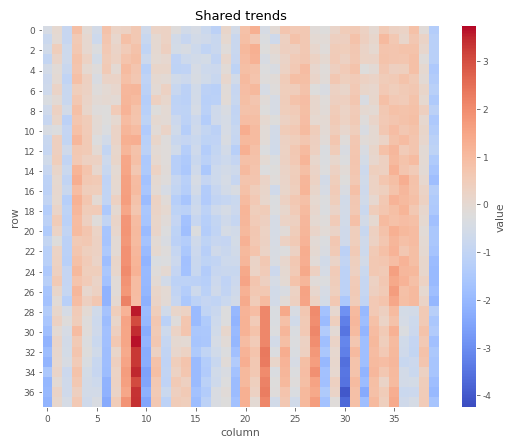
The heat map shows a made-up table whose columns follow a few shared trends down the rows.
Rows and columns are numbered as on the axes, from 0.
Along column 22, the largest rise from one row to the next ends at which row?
28
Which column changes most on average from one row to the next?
14
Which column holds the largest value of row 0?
21
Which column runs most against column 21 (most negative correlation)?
8
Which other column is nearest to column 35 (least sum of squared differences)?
20
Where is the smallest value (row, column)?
36, 30
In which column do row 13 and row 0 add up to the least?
39
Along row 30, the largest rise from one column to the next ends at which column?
31
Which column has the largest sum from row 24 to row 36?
9
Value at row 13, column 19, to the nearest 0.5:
-1
